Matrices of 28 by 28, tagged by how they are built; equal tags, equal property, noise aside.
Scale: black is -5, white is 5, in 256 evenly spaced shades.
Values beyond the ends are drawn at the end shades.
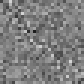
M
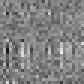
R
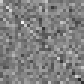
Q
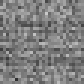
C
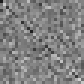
Q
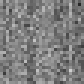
C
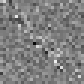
M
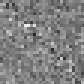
M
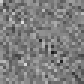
Q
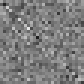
Q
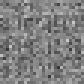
C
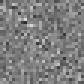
M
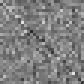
Q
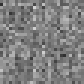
R
